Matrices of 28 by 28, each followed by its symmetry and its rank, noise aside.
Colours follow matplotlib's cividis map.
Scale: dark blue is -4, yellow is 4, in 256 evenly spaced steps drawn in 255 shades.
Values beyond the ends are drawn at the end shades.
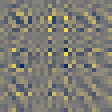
no symmetry, rank two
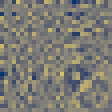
symmetric, rank four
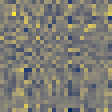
no symmetry, rank four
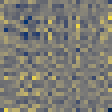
no symmetry, rank four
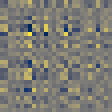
no symmetry, rank two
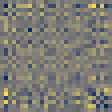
symmetric, rank two
